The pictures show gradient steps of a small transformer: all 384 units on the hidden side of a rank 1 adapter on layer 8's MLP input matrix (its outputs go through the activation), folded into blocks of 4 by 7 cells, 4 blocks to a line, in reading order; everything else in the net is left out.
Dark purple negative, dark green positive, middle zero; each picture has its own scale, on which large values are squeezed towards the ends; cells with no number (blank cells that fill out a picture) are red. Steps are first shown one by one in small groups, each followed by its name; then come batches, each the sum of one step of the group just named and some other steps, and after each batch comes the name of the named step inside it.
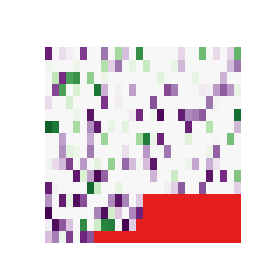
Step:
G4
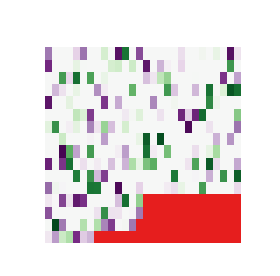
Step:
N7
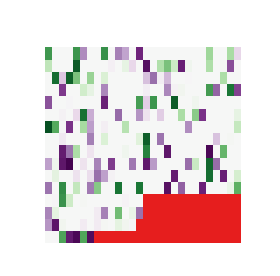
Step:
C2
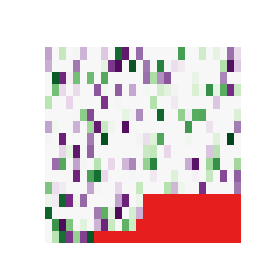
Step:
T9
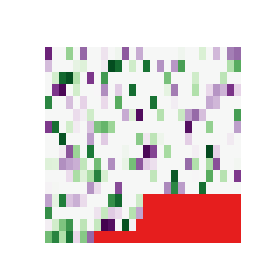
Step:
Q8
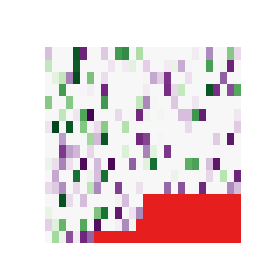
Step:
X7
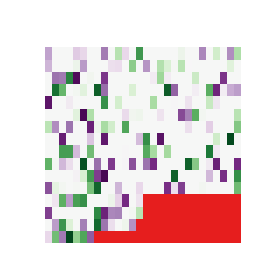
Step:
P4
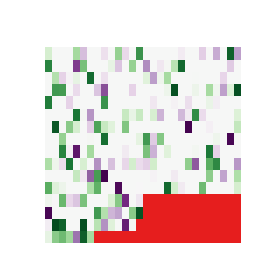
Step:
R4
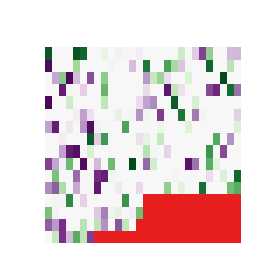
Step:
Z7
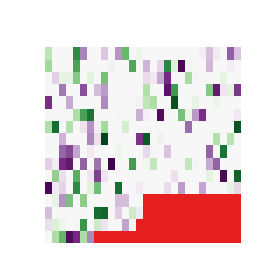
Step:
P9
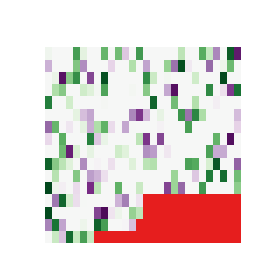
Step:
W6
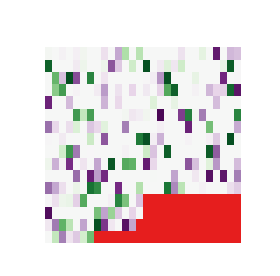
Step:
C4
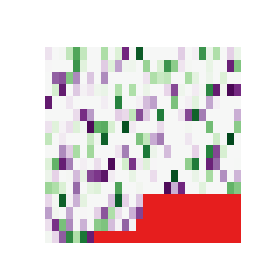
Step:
P4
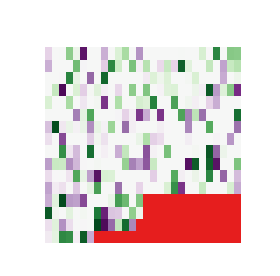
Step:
Q8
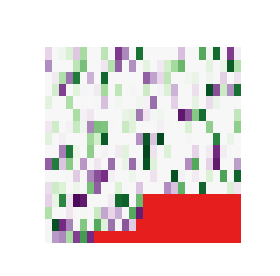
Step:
N7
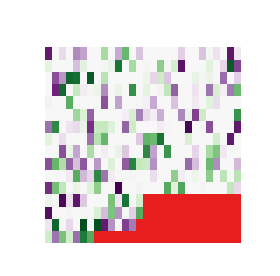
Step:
N7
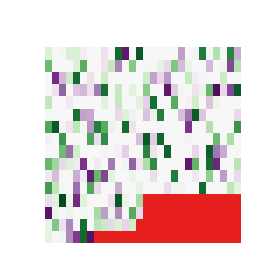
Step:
R4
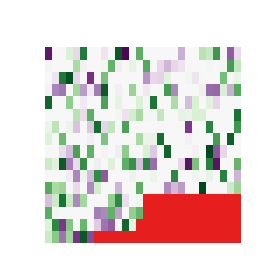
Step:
Q8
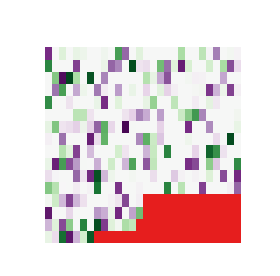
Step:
T9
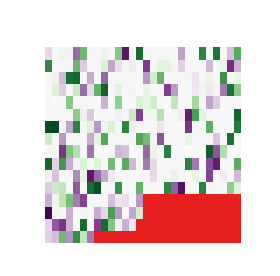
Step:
G4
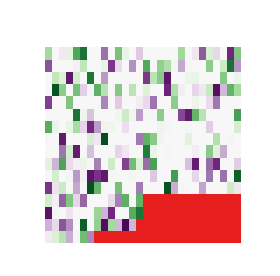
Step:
Z7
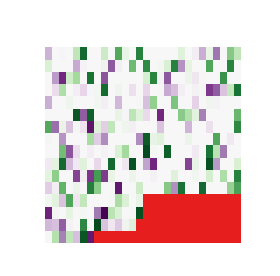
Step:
Z7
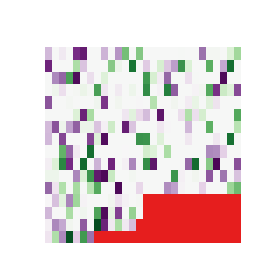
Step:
P4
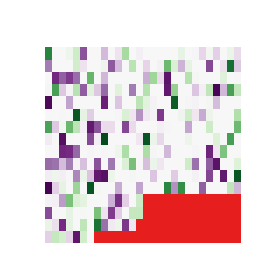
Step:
P9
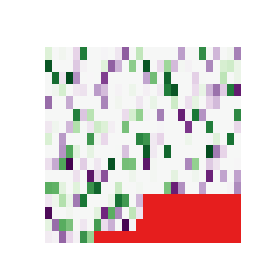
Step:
C4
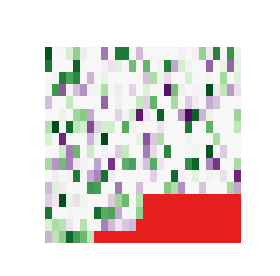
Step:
X7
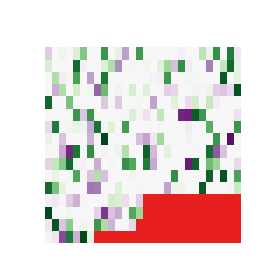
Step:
W6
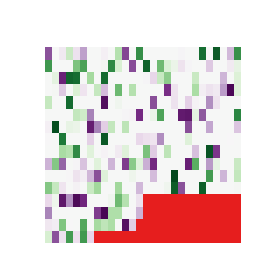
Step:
G4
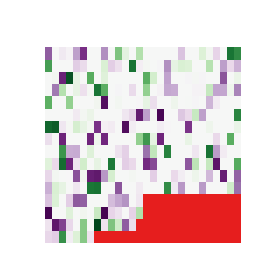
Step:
G4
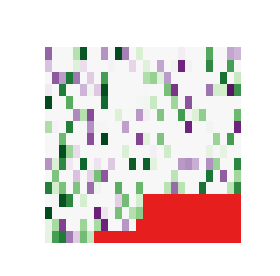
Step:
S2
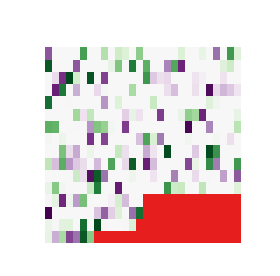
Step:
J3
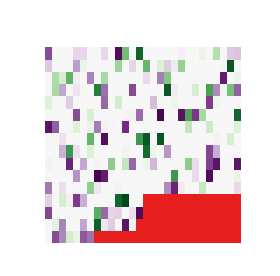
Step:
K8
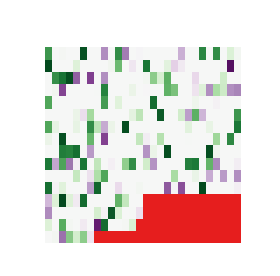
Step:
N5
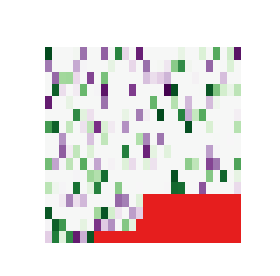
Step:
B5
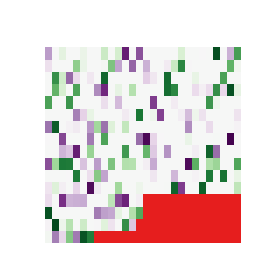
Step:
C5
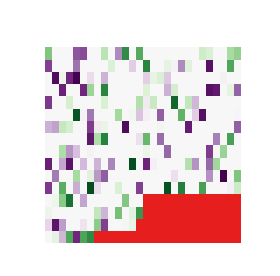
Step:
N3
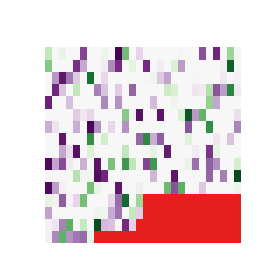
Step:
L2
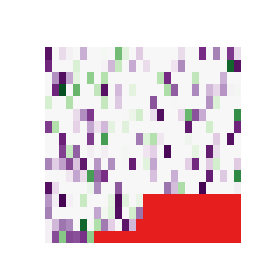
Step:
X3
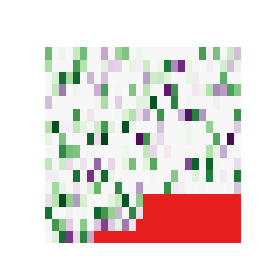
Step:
N5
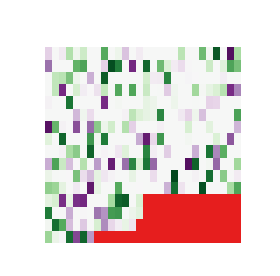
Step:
C5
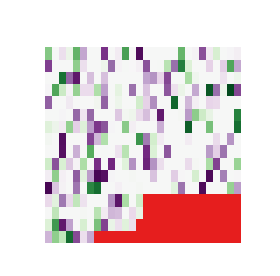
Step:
B5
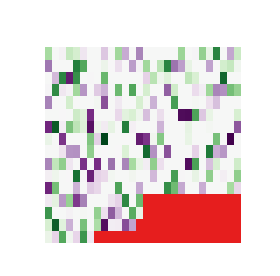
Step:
C5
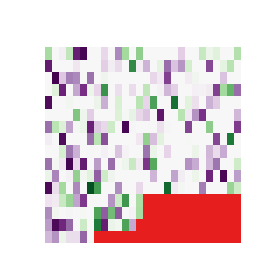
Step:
N3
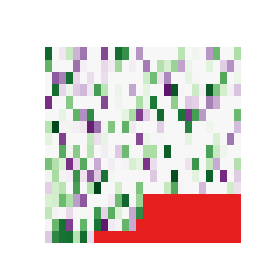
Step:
B5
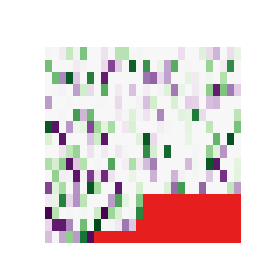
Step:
J3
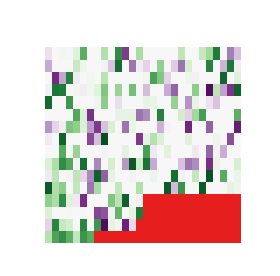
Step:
S2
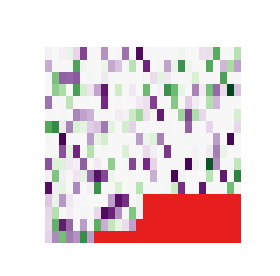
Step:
C5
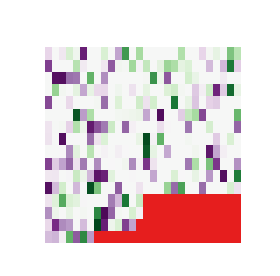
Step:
N3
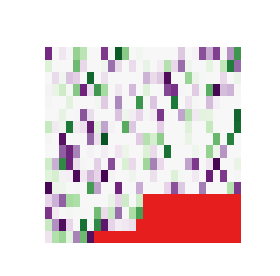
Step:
X3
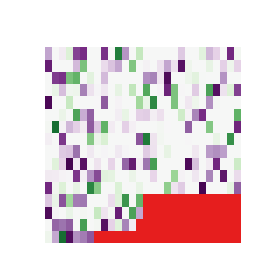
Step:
X3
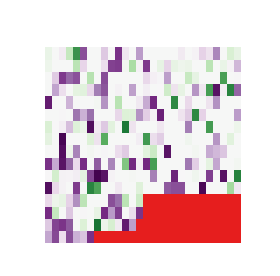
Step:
L2
